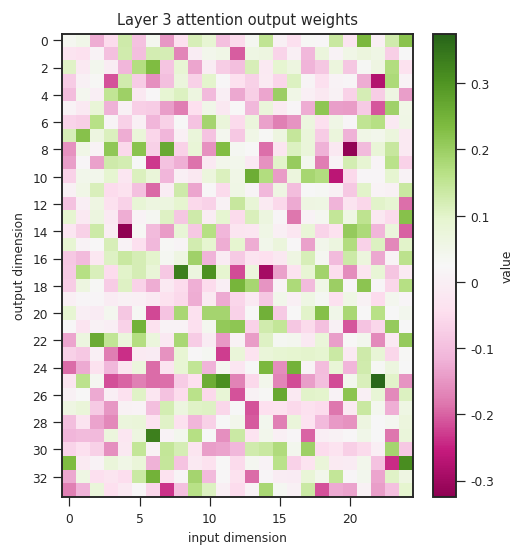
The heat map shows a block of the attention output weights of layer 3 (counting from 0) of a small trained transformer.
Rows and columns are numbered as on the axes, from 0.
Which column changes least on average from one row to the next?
2
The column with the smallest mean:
0
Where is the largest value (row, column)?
25, 22
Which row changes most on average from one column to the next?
8
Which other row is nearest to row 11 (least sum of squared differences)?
19
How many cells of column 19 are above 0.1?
5
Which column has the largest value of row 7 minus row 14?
1
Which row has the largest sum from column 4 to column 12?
17
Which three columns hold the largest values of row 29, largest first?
6, 9, 12
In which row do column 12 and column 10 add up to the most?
21
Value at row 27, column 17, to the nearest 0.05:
-0.05
